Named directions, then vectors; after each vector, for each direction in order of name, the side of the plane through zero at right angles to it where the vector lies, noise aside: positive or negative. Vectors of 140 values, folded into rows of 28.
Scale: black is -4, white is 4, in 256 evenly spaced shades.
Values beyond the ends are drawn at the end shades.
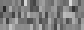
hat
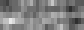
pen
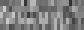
negative, positive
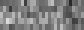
negative, positive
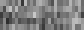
positive, negative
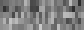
positive, positive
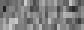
positive, positive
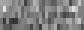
negative, negative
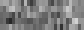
positive, negative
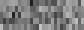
positive, negative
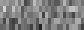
negative, negative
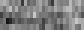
positive, negative
